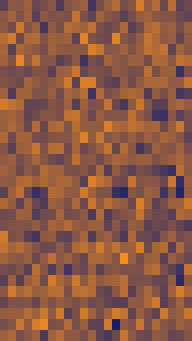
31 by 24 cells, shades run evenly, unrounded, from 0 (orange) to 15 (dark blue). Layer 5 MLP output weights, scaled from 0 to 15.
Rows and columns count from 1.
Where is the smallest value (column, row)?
16, 24
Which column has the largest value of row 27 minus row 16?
13
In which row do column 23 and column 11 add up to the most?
17
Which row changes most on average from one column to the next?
30
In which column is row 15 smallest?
10
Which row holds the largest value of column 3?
26
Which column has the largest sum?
21
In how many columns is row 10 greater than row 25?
11
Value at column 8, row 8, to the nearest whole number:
6
